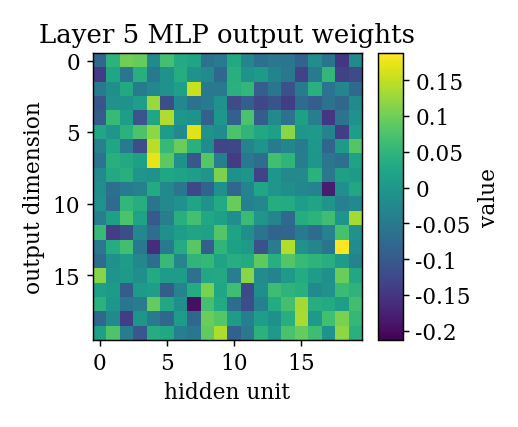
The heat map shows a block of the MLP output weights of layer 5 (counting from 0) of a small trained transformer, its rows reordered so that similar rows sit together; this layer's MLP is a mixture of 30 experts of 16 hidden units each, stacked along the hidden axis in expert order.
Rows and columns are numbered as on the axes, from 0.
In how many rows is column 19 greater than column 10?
11
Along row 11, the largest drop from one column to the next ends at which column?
4
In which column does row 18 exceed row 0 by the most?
18
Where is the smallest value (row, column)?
17, 7
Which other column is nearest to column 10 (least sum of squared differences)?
3
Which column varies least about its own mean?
6
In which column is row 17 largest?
15
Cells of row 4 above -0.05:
12
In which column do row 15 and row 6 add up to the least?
10
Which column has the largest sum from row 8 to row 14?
9
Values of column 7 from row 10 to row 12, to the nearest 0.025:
0.025 0.075 0.025
